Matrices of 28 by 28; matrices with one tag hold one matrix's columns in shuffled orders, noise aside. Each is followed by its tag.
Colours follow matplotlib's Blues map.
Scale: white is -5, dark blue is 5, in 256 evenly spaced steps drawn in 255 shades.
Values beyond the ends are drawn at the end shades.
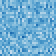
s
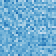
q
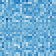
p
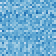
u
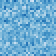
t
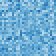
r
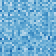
r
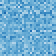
u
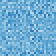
u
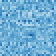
t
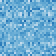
t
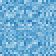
t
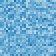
q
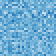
u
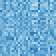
r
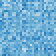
r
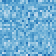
t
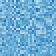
q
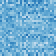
p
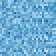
s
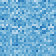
q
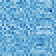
q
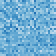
q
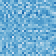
u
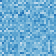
u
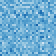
u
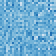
r
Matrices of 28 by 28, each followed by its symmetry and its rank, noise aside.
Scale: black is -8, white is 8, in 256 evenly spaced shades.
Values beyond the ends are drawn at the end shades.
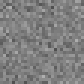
no symmetry, rank six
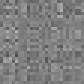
no symmetry, rank four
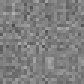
no symmetry, rank six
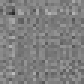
symmetric, rank three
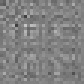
symmetric, rank three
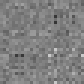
symmetric, rank three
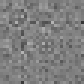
symmetric, rank six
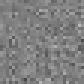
antisymmetric, rank six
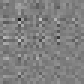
no symmetry, rank three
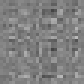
no symmetry, rank three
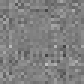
antisymmetric, rank six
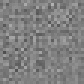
antisymmetric, rank six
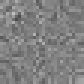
symmetric, rank six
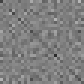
symmetric, rank four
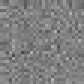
no symmetry, rank six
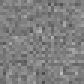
no symmetry, rank six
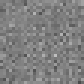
no symmetry, rank six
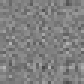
antisymmetric, rank four
